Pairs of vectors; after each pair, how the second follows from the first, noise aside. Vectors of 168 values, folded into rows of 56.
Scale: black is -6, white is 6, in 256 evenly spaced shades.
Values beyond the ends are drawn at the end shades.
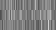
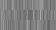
wrapped around, shrunk.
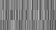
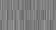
wrapped around, shrunk.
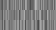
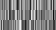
reversed, scaled up.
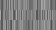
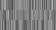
shuffled.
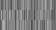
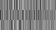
shuffled.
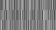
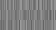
wrapped around, shrunk.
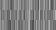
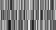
scaled up.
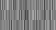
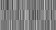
negated.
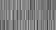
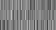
copied.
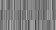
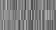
shuffled.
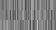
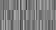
wrapped around, negated.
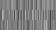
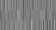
wrapped around, shrunk.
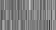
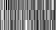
reversed, scaled up.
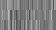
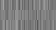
wrapped around, shrunk.
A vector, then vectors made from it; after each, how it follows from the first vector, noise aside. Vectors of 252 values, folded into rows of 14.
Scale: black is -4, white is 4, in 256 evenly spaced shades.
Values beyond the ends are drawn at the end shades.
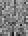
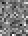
sign-scrambled.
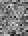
sign-scrambled.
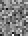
sign-scrambled.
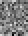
sign-scrambled.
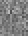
wrapped around, negated, shrunk.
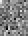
wrapped around.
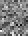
sign-scrambled.
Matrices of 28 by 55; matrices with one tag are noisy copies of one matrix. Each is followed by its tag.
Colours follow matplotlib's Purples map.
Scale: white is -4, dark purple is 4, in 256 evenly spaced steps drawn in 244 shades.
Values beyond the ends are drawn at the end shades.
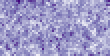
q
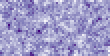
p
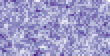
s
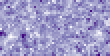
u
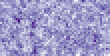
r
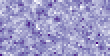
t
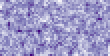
p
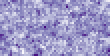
s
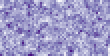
p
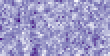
r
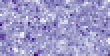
s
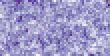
q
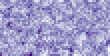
p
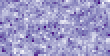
s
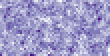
p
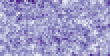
q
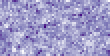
s
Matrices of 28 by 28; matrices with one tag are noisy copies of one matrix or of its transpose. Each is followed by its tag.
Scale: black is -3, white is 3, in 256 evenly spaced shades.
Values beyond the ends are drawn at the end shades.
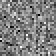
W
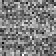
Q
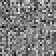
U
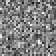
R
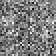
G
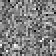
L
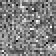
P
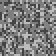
Q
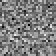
W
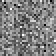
G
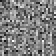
U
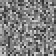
R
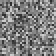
G
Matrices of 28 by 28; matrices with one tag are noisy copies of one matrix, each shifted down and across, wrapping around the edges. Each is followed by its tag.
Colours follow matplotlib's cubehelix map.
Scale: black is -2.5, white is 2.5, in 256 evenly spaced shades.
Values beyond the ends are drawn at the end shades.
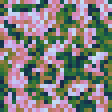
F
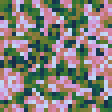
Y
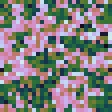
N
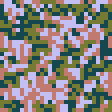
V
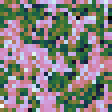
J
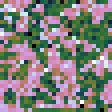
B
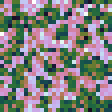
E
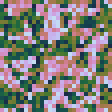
E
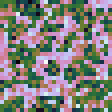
B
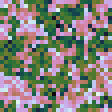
J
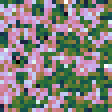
E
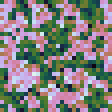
Y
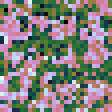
E
